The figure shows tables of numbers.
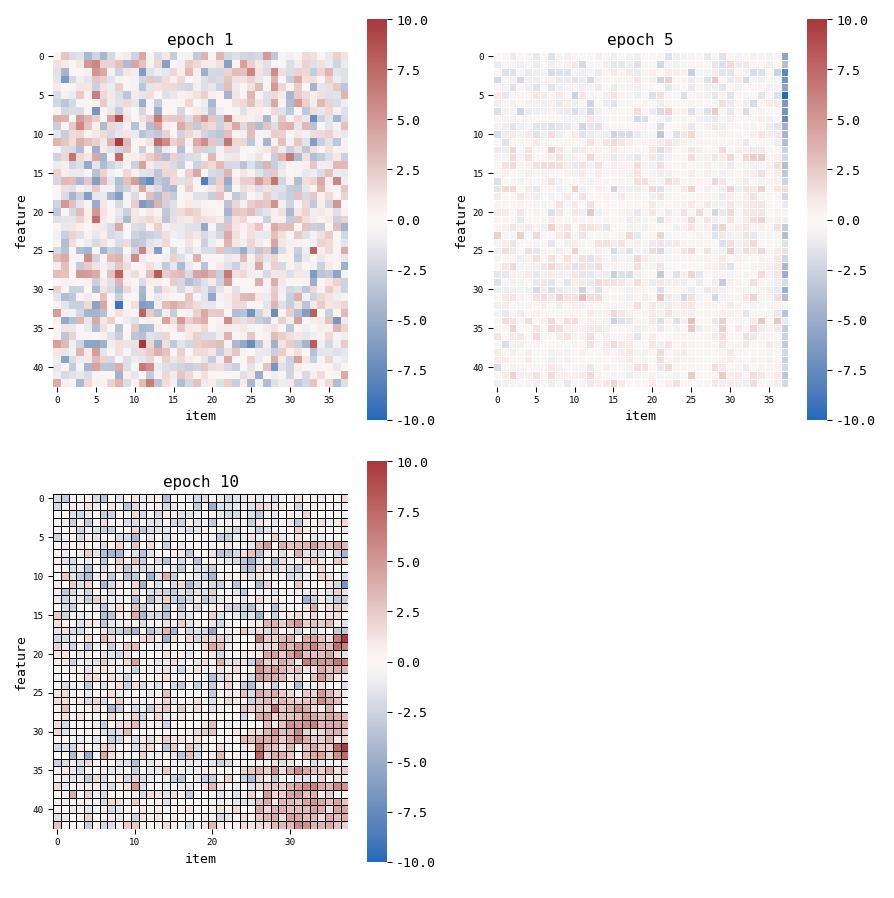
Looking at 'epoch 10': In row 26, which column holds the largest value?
34
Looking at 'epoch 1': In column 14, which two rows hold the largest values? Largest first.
11, 34
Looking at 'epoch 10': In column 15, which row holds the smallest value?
17
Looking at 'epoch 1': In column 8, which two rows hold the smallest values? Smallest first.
32, 18
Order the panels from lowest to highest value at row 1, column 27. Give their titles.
epoch 1, epoch 5, epoch 10
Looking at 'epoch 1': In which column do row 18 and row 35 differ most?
12
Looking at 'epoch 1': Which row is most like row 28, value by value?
8
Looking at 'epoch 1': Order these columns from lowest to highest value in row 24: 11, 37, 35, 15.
11, 37, 15, 35
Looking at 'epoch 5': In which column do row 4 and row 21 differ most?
37
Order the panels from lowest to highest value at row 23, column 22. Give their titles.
epoch 5, epoch 10, epoch 1
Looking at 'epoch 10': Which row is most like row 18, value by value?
32
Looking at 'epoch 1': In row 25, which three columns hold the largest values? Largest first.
33, 11, 37
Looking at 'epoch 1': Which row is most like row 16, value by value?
19
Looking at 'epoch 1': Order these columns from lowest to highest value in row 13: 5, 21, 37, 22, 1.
37, 22, 21, 1, 5
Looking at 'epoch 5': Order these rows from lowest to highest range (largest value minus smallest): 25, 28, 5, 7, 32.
32, 25, 28, 7, 5
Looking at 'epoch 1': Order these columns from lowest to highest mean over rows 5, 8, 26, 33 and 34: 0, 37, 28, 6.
28, 6, 37, 0
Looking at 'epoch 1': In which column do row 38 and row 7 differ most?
5
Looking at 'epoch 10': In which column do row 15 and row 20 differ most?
28
